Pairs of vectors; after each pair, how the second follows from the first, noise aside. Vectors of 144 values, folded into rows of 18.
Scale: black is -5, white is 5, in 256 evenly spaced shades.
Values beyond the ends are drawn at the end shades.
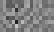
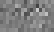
reversed, negated, partly zeroed.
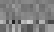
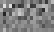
wrapped around, negated.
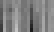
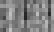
wrapped around.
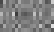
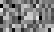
reversed, negated, scaled up.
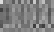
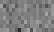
reversed, negated, partly zeroed.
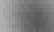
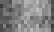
wrapped around, negated.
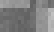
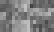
wrapped around.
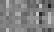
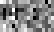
reversed, negated, scaled up.
